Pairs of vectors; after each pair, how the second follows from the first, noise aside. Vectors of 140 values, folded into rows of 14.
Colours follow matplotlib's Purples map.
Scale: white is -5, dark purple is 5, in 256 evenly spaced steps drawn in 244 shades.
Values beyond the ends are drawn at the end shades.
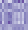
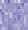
negated, partly zeroed.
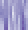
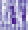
wrapped around, scaled up.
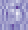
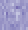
shrunk.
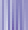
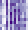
wrapped around, scaled up.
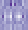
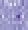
negated, partly zeroed.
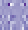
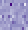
negated, partly zeroed.
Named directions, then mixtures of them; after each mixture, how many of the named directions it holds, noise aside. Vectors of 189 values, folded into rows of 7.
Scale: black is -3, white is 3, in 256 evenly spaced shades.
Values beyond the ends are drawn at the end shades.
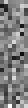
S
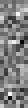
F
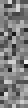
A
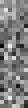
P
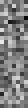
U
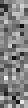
one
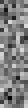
three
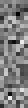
one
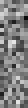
three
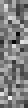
four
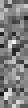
four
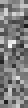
four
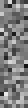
two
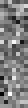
four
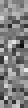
two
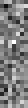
four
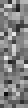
one
